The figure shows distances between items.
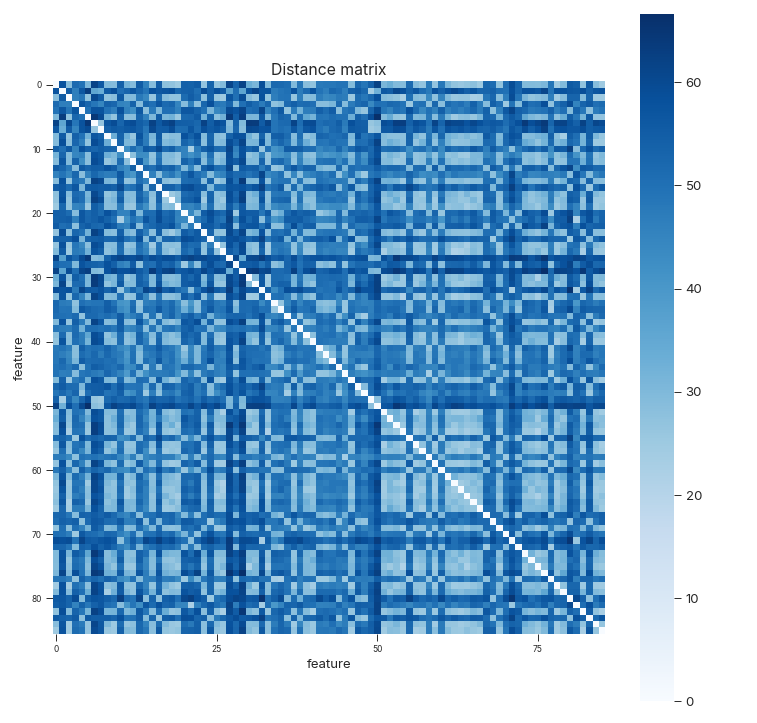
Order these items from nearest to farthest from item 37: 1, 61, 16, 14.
61, 14, 16, 1
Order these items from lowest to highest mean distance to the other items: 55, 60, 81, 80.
60, 55, 81, 80
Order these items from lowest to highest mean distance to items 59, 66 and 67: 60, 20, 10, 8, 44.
8, 60, 20, 44, 10
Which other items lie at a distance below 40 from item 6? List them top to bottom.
1, 7, 27, 29, 49, 50
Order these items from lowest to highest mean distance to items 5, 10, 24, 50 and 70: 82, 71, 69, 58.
58, 69, 82, 71
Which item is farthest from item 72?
27
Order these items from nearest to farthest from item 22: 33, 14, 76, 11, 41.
41, 11, 14, 33, 76
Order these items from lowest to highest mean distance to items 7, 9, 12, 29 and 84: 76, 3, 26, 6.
26, 76, 6, 3
